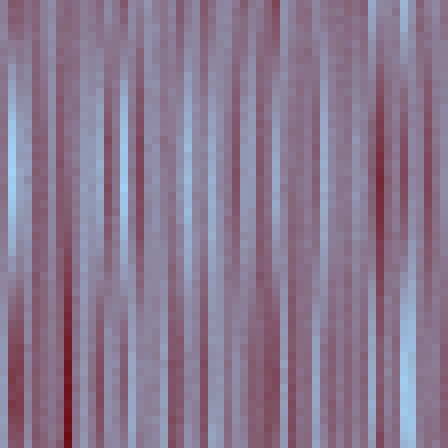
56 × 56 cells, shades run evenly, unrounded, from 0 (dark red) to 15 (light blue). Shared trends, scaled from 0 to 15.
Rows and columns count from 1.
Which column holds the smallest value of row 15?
48
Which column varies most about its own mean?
2
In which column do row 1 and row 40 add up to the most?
51
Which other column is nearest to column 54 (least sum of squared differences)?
18
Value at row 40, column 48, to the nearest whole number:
5
